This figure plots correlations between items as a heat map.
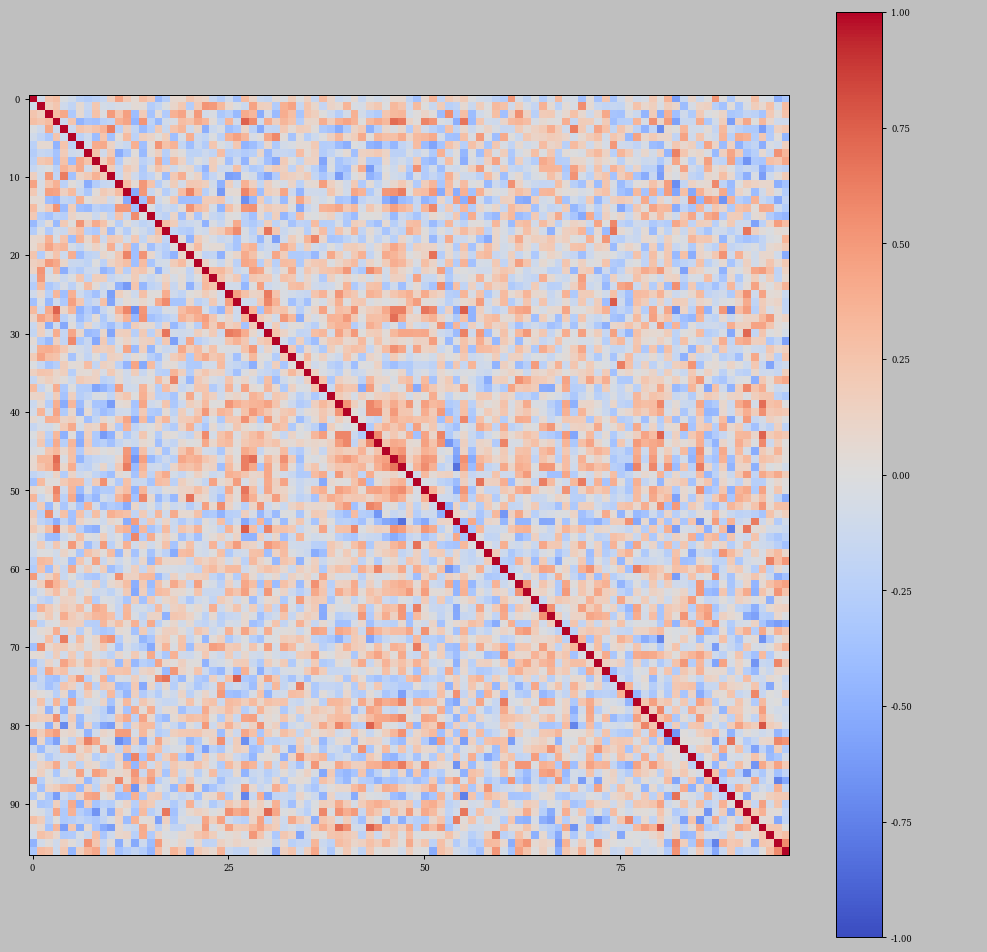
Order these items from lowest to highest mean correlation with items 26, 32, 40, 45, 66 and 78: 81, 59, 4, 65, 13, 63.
13, 4, 59, 81, 63, 65
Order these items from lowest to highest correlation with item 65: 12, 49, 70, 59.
59, 12, 70, 49
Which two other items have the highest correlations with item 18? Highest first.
36, 73
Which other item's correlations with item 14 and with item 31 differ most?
75
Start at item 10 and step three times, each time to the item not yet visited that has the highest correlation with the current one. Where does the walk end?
9
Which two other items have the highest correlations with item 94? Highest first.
59, 28
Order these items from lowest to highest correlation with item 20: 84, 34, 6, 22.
84, 6, 34, 22
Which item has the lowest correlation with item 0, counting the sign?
82
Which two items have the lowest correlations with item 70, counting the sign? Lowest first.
87, 15
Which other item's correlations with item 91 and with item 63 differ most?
92
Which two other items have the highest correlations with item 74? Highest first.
26, 17
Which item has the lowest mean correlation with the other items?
54
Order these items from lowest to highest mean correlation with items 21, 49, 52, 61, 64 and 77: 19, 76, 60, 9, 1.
76, 9, 19, 1, 60
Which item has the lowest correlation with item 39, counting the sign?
10
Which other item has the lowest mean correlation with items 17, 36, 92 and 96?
20
